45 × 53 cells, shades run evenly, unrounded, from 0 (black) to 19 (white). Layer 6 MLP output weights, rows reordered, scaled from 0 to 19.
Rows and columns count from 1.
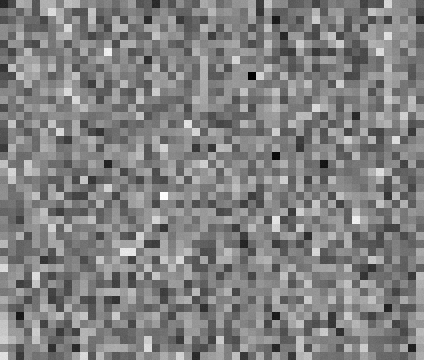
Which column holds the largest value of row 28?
45
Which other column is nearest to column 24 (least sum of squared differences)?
2
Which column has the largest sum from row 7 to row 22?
49
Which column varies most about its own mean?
35
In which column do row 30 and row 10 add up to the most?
3
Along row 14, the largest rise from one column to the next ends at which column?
40
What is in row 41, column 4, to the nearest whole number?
10
